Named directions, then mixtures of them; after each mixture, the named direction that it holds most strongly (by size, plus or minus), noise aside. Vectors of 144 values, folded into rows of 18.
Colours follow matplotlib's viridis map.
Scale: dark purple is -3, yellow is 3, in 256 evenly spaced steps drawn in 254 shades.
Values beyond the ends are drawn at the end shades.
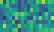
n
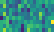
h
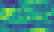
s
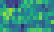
s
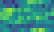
s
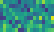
n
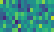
n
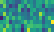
h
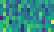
h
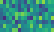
n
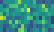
h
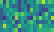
n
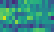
s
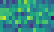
n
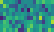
h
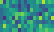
n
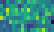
h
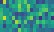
n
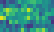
s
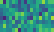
n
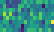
h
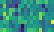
h
